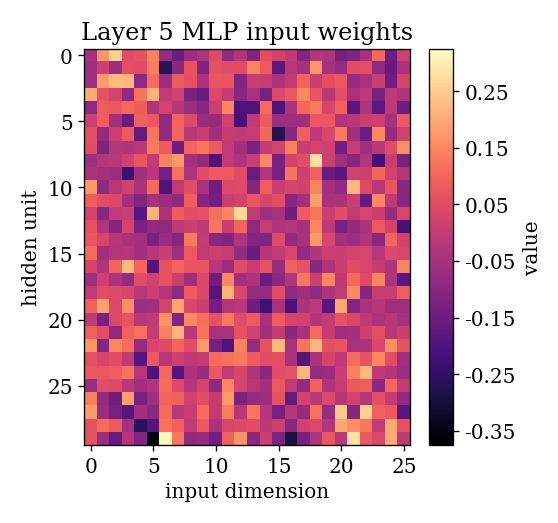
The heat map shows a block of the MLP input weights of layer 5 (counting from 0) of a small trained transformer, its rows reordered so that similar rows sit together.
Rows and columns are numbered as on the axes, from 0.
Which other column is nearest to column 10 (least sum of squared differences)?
16
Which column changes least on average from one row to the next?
24
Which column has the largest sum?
18
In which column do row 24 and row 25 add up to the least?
5
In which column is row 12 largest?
12
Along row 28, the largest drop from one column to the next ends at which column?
4
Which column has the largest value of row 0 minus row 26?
2
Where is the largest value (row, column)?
29, 6
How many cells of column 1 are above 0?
16
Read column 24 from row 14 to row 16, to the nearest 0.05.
0.1 0.05 -0.05
